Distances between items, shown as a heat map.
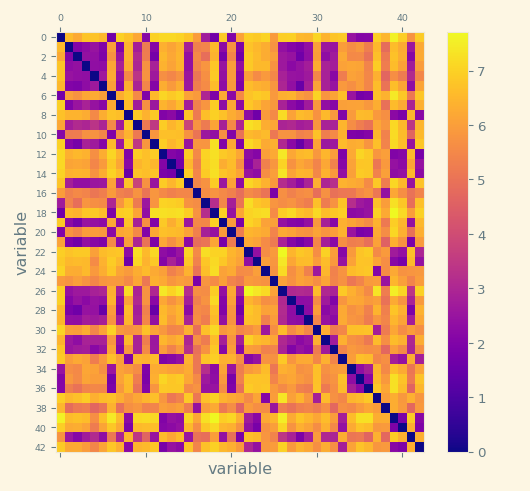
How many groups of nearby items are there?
5
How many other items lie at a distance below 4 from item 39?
9
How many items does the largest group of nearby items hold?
18
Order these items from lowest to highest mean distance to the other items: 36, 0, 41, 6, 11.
41, 11, 36, 6, 0
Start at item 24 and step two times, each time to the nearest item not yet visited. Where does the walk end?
30
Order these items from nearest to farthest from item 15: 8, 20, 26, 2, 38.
2, 26, 38, 20, 8
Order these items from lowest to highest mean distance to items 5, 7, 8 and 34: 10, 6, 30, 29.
29, 10, 6, 30
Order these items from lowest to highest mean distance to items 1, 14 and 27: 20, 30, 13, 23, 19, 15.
19, 15, 13, 23, 30, 20
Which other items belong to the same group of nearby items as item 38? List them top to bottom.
16, 25
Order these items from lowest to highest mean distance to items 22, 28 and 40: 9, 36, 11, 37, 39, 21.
39, 21, 11, 9, 37, 36
